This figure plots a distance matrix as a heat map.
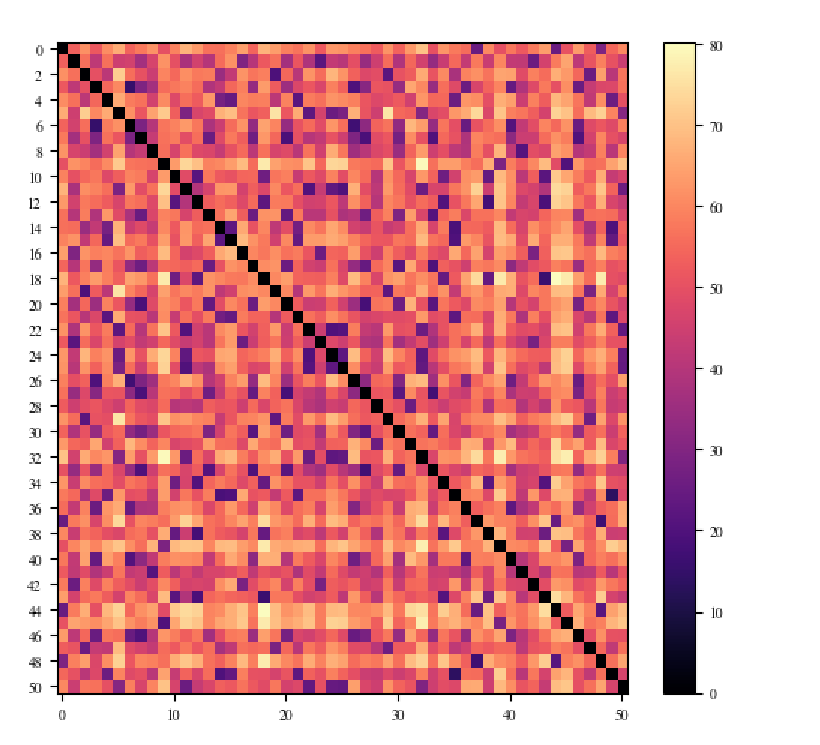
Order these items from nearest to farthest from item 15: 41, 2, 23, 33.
2, 41, 33, 23
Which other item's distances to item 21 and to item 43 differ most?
18
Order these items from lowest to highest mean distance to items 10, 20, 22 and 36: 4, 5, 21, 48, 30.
30, 5, 21, 4, 48
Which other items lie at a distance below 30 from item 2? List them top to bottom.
19, 29, 47
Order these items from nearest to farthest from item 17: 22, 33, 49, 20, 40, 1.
33, 20, 40, 1, 22, 49
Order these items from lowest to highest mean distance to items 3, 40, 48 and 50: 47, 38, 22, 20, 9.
20, 22, 47, 38, 9
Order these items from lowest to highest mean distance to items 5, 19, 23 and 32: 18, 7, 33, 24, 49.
24, 33, 7, 49, 18
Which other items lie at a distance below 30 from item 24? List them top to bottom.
5, 11, 22, 25, 32, 50
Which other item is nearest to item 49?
35
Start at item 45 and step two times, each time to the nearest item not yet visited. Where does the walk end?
39
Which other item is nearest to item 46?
7
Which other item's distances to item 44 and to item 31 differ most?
48
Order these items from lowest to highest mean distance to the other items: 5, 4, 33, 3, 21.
33, 3, 21, 4, 5
